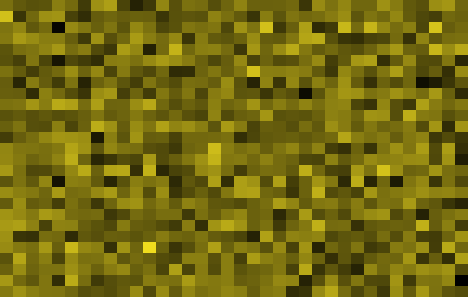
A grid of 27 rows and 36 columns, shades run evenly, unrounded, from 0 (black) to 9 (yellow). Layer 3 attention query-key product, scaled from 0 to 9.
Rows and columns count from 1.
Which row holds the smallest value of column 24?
9
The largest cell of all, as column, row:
12, 23
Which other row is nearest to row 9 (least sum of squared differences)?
1
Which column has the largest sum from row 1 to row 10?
27
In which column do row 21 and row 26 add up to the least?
36
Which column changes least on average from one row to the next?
16
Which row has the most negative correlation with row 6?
10
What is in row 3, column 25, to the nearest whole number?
2
